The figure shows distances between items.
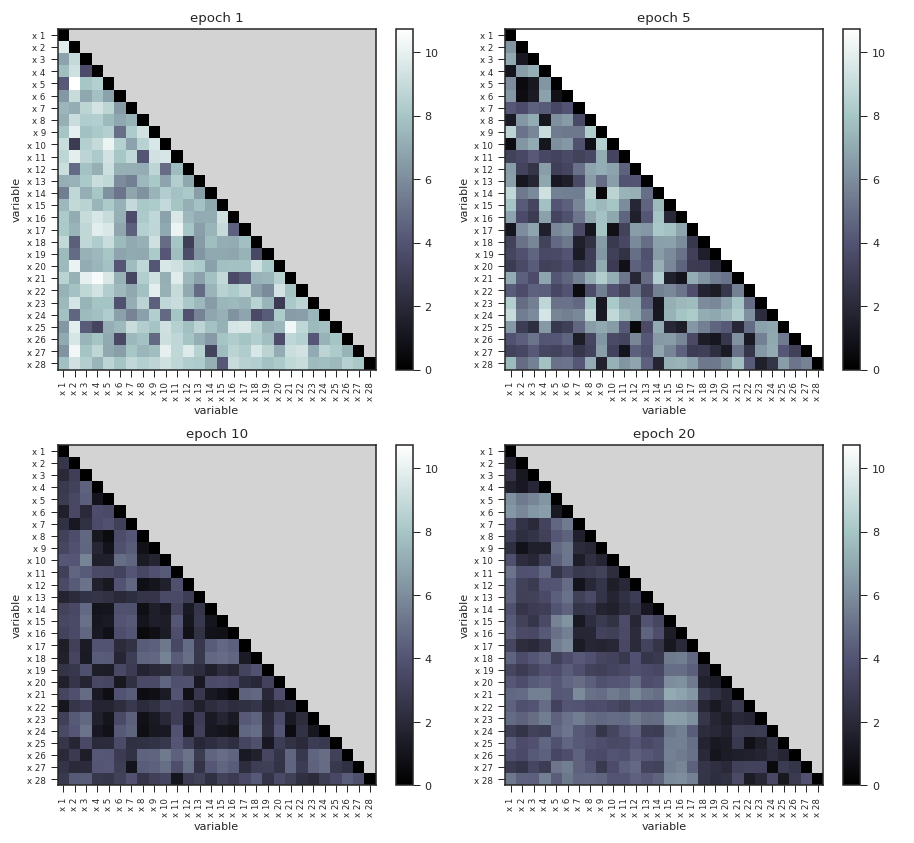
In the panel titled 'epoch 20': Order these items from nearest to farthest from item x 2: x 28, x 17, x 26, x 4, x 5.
x 4, x 17, x 26, x 28, x 5
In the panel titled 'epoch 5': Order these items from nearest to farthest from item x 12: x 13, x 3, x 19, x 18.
x 3, x 13, x 19, x 18
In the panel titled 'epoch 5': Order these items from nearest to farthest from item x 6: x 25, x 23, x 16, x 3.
x 3, x 25, x 16, x 23
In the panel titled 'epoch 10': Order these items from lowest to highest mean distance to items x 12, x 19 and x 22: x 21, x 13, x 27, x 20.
x 21, x 13, x 20, x 27
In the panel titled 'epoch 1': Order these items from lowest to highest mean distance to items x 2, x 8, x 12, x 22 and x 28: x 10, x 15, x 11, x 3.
x 10, x 15, x 11, x 3
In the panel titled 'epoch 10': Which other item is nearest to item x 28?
x 11
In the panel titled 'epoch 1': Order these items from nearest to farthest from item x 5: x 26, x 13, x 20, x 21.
x 26, x 20, x 13, x 21
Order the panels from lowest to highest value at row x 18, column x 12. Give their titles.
epoch 1, epoch 20, epoch 10, epoch 5
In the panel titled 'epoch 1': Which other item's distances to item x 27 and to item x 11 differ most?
x 14
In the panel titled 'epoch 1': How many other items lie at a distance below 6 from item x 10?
5
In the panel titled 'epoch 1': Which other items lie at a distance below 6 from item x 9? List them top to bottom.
x 6, x 20, x 23, x 26
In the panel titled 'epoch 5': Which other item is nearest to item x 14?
x 9
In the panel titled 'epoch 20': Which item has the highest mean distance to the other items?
x 6
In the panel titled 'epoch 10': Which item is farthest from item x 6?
x 10
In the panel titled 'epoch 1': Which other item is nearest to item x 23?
x 20
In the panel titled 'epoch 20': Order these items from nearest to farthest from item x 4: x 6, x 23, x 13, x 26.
x 13, x 26, x 23, x 6
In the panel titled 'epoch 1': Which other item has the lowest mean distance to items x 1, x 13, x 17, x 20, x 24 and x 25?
x 6
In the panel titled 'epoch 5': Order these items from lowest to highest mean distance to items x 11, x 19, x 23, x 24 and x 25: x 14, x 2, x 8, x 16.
x 2, x 14, x 16, x 8
